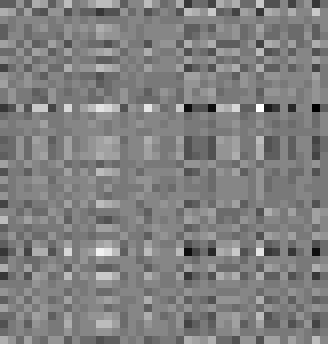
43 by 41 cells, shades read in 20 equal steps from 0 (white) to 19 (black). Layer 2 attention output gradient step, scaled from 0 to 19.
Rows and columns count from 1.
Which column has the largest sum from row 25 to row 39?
24
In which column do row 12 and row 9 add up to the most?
1
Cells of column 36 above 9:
18
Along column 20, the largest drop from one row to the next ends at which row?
14
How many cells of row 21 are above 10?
7
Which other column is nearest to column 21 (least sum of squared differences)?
22
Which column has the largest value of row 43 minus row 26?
13
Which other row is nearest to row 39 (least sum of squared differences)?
37
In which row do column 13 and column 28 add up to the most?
2
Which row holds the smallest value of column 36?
35
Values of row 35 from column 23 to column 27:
7 15 12 10 13
